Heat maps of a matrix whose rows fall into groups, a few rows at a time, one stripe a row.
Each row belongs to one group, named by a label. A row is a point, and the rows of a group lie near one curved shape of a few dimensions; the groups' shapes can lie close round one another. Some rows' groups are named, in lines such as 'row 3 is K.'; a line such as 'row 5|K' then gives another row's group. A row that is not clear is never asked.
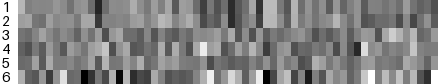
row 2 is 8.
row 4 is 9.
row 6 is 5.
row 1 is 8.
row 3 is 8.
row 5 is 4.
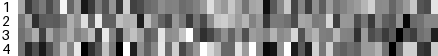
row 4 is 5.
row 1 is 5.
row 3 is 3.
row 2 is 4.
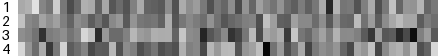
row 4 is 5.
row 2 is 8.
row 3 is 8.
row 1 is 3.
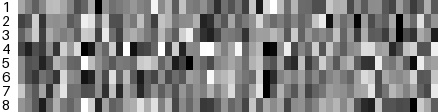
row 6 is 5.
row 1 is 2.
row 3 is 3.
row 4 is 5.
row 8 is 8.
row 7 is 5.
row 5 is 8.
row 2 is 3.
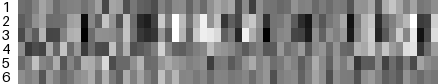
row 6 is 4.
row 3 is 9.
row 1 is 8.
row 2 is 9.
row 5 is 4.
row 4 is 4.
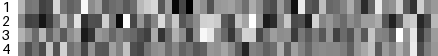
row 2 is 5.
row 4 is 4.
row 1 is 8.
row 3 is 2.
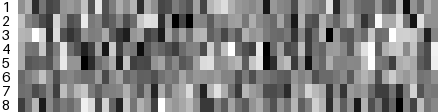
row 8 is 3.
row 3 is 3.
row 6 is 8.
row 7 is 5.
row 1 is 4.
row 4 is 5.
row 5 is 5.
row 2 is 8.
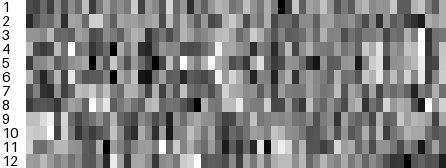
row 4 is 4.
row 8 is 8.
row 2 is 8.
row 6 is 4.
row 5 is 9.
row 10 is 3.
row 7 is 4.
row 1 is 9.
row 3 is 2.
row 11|2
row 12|3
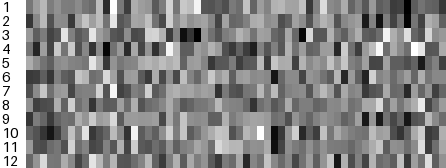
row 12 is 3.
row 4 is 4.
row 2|4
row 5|8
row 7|4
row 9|4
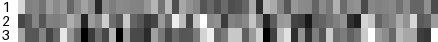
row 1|8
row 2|9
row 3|5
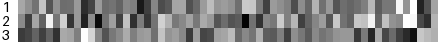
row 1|2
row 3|8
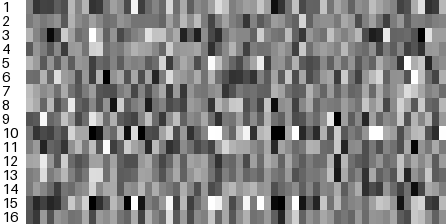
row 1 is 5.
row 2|8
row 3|8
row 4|8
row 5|2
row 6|4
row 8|5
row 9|3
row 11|4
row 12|3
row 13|3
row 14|4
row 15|5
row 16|9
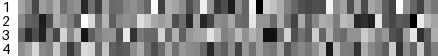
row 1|2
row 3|5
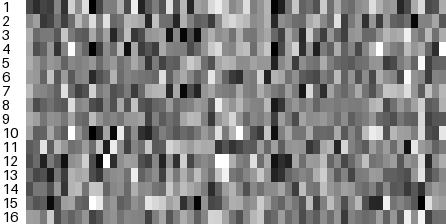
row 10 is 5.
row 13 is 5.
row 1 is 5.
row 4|5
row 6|2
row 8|5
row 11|4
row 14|8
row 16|2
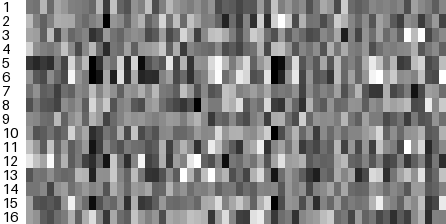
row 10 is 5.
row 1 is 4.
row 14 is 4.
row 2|2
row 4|8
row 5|5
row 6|5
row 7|4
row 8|8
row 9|8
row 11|2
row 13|9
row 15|5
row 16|5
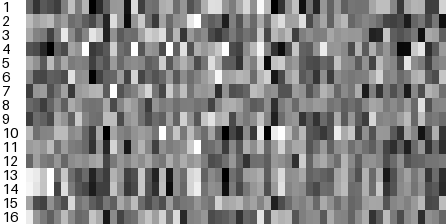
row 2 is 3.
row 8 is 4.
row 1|5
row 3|8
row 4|5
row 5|2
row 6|5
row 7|4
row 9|9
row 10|2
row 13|3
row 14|3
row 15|5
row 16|8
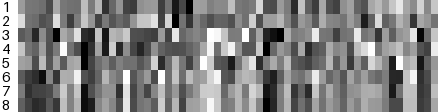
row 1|8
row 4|5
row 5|2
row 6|5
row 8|5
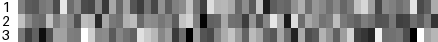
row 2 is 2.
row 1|5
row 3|8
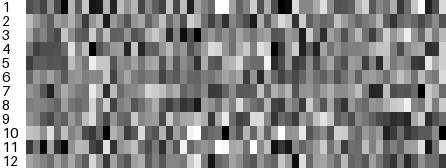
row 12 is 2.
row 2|2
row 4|5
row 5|8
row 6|8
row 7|8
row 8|8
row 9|5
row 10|3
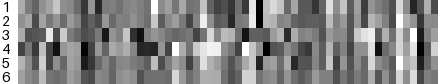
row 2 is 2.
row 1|2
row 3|4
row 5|2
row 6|2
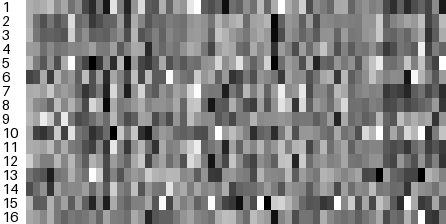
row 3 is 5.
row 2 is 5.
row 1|3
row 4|2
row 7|3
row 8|2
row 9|3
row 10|4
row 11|3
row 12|2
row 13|8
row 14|4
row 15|2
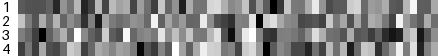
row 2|2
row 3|5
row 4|9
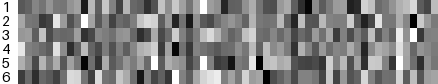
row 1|9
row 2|8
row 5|2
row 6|9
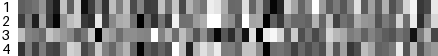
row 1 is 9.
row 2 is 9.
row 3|2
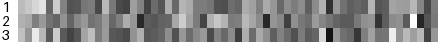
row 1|3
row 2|2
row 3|3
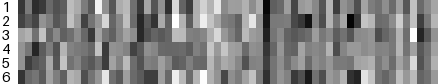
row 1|9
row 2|9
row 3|2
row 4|4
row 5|4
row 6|9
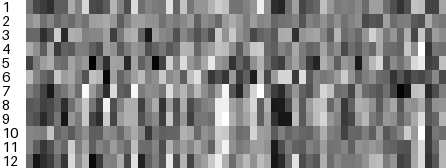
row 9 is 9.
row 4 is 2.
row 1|5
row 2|4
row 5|9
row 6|2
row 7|5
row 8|9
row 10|2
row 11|5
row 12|5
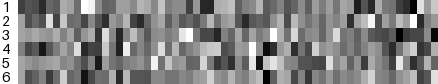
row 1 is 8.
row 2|4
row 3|3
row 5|2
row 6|5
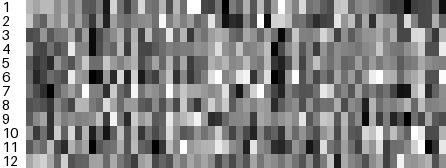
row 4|5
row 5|9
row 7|5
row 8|9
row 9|3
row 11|9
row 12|3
